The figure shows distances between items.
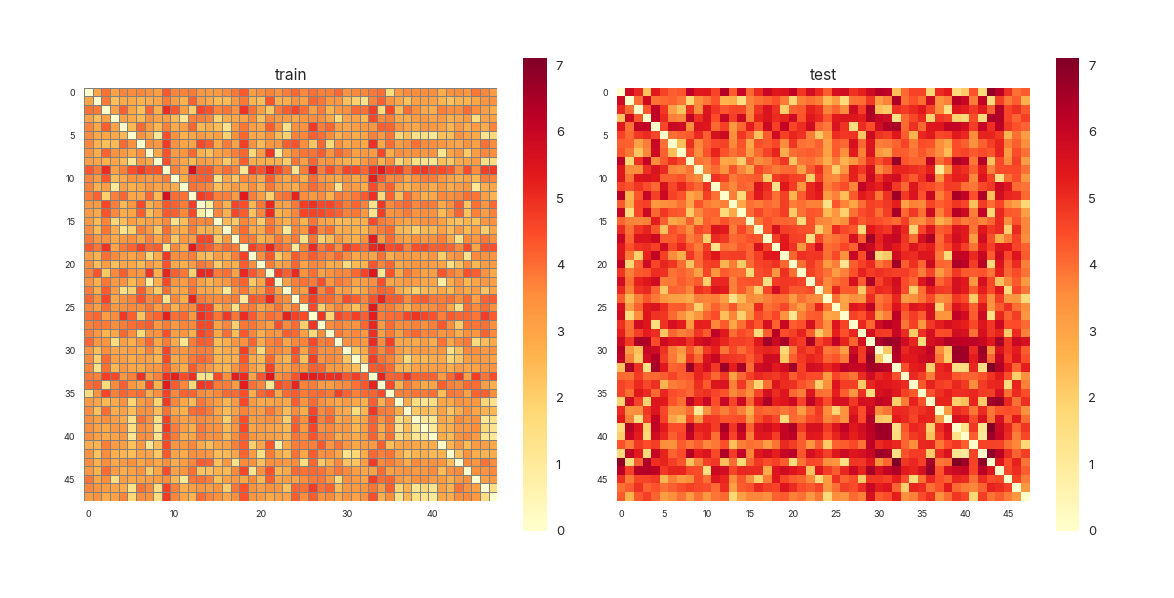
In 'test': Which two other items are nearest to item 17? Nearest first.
22, 10
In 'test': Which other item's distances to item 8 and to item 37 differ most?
9
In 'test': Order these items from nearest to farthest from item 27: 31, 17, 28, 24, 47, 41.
24, 47, 41, 28, 17, 31
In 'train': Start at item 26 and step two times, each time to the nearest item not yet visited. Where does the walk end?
6
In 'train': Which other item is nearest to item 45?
11
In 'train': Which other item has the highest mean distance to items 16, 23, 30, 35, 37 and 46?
26
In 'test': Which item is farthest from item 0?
43
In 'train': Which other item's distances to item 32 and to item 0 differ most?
35
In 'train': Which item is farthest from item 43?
33
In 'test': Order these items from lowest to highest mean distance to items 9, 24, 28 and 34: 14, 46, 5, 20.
5, 14, 20, 46
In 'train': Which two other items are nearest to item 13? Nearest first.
14, 33
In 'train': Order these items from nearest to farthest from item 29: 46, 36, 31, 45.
45, 46, 36, 31
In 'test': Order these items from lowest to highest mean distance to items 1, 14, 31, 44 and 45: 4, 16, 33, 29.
16, 33, 4, 29
